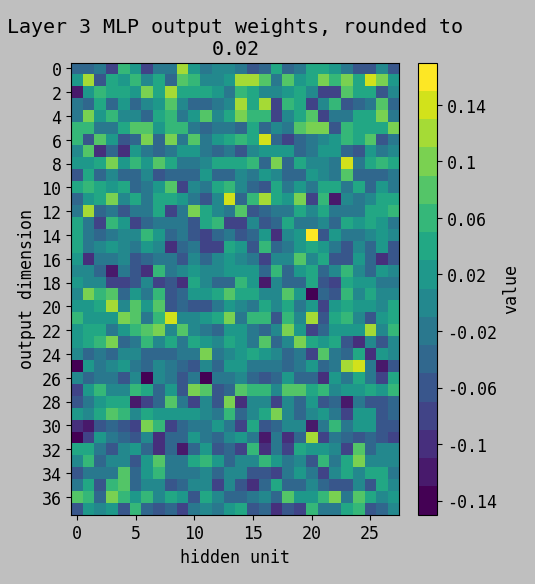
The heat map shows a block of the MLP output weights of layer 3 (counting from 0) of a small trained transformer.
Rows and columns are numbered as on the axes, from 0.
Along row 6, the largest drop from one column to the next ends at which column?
17
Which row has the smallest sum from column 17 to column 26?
28
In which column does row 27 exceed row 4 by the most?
21
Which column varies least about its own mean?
12
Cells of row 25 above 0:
7
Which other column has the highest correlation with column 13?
2
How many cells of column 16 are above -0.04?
21
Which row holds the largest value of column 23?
8
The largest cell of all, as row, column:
14, 20
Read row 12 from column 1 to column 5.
0.12 -0.04 -0.02 -0.06 -0.02
